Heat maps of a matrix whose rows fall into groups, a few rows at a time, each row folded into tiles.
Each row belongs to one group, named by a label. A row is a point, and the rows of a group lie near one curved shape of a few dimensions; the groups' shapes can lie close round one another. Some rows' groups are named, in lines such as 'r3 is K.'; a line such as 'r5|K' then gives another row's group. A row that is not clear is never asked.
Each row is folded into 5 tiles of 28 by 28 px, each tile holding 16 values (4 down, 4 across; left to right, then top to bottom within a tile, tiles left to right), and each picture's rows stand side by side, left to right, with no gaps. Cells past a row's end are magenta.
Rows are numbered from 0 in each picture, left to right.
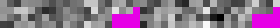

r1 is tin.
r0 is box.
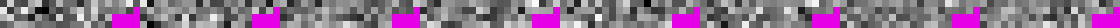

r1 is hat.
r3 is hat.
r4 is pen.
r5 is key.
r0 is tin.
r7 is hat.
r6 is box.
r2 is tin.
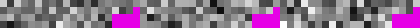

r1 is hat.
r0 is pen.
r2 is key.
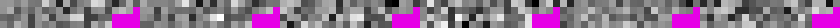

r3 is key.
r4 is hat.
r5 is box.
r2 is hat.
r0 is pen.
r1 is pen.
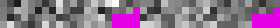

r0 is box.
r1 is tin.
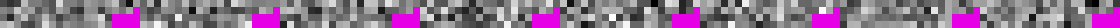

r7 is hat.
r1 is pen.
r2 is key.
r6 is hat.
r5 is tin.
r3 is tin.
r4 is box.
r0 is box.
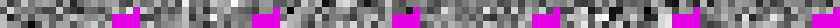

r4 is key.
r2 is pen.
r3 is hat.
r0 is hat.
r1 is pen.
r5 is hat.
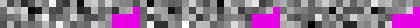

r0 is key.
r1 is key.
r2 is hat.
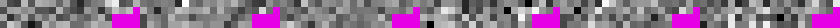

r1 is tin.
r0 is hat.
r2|key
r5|tin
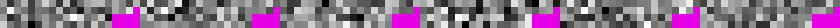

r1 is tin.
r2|tin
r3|key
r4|tin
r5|key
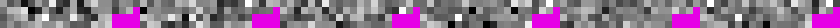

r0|key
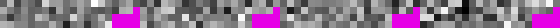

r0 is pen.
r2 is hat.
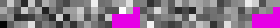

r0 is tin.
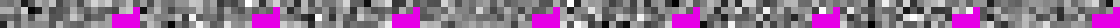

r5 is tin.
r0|key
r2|pen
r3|key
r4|key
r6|hat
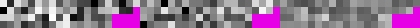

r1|tin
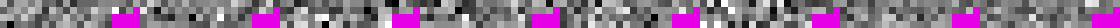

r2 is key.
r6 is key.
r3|box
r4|tin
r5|key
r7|box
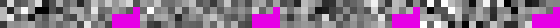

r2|box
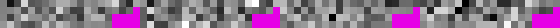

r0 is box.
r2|hat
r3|tin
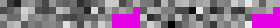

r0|hat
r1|hat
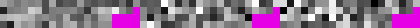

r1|key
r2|box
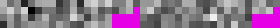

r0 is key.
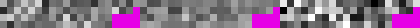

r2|box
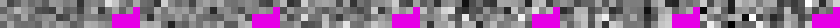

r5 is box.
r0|box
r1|key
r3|box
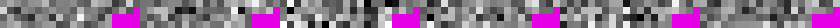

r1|box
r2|key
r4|tin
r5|hat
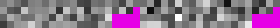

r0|hat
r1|pen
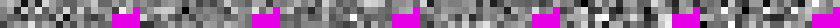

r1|box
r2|pen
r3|hat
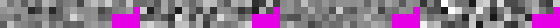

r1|pen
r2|key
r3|key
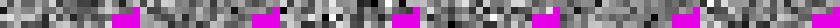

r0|box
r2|box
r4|tin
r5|key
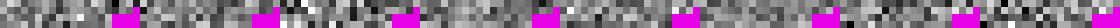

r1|box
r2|key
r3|tin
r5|key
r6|box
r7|tin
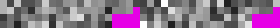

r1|key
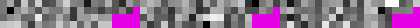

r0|pen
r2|key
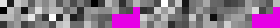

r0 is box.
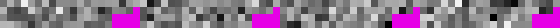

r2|pen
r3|pen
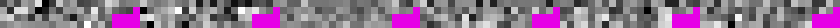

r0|tin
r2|box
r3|hat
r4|key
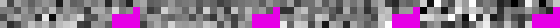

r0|hat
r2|key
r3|box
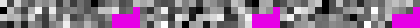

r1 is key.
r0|box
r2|tin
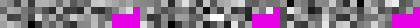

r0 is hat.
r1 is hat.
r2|key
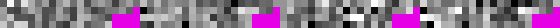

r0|key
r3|box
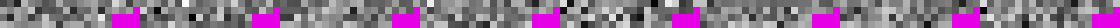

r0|box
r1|tin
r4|box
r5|hat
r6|tin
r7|box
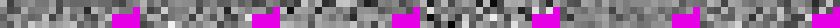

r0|hat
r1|hat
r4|key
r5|hat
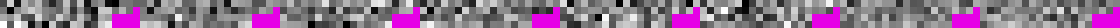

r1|pen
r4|hat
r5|tin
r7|hat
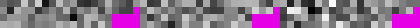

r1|hat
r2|key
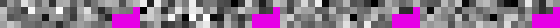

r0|key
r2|pen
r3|pen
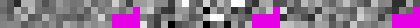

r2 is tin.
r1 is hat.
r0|box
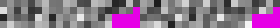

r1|pen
